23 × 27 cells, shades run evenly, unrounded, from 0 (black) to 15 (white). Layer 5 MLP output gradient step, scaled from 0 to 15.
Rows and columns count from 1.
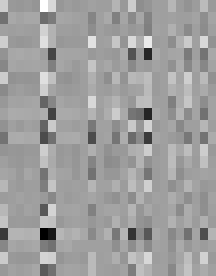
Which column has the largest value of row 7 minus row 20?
6
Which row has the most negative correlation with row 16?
5
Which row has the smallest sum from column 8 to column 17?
12
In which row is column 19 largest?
4
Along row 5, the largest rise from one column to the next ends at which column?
20
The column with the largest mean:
24
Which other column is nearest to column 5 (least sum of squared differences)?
2
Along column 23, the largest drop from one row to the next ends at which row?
11
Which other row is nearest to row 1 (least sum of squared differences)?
19
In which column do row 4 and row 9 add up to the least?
22
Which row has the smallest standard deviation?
17
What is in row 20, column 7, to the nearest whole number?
1
